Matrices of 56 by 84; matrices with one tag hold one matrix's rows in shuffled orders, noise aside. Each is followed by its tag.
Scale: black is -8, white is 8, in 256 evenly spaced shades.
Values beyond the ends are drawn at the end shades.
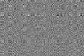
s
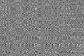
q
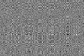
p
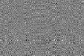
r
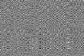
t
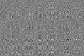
p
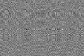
r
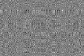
r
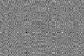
r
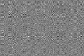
s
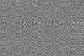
q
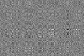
p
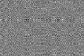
r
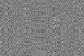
r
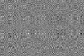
s
